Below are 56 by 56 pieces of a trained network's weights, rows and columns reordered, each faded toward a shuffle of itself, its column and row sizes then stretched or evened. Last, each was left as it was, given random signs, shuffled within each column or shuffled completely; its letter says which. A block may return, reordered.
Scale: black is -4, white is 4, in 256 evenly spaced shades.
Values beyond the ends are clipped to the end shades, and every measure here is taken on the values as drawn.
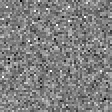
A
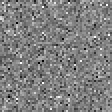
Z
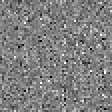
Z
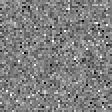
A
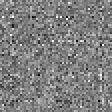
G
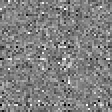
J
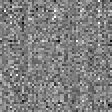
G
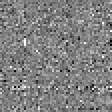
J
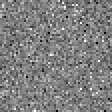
A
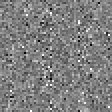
Z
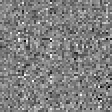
G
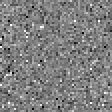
Z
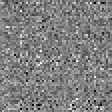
G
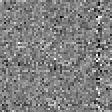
J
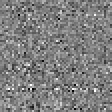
J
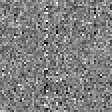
Z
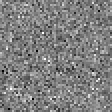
A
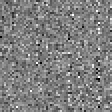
Z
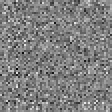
G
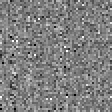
Z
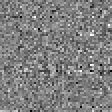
J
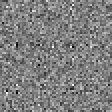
J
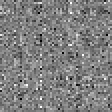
G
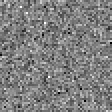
A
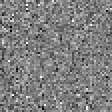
Z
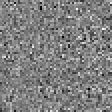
G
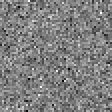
A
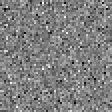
A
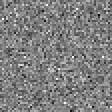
A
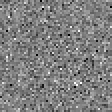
A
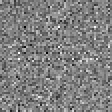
J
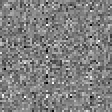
J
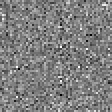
Z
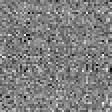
G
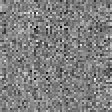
G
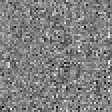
J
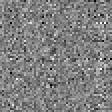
J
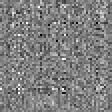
G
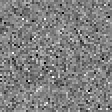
A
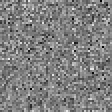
J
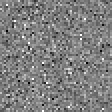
Z
